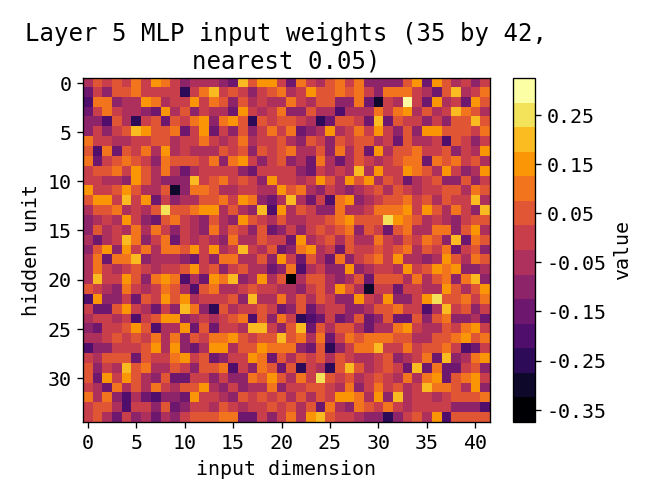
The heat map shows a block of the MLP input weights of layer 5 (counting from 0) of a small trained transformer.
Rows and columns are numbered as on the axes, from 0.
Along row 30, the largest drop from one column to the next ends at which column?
37
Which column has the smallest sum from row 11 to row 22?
19
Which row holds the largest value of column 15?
20
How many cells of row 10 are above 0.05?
7
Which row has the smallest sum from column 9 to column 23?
9
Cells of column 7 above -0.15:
28
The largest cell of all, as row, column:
2, 33
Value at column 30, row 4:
0.2
